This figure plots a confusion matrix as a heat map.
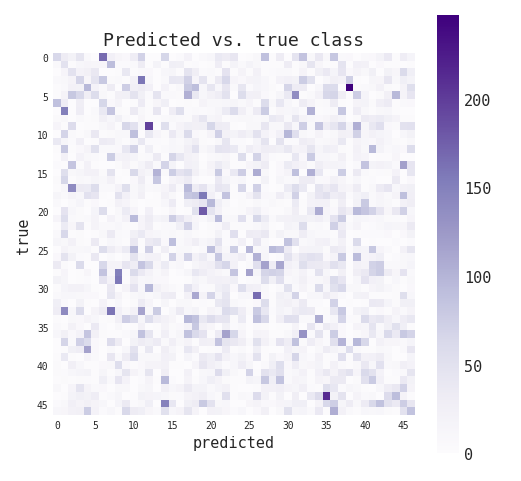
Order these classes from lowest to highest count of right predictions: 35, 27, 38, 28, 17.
35, 38, 28, 17, 27
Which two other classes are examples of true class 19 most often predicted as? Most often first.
20, 40
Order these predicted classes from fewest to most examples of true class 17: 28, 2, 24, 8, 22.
28, 8, 22, 24, 2
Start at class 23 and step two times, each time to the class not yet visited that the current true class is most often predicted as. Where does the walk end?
7
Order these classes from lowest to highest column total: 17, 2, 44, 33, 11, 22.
44, 2, 33, 11, 22, 17
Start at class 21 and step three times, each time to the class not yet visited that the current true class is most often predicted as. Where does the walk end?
12
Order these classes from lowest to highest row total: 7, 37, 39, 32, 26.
32, 39, 7, 26, 37
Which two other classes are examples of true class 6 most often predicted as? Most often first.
0, 27
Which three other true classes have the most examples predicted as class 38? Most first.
4, 3, 41
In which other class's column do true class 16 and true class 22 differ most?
13
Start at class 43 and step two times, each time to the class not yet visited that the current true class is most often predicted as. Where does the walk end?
14
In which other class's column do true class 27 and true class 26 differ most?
29
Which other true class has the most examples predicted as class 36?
46
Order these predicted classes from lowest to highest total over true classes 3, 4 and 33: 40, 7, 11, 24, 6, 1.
40, 24, 6, 1, 7, 11
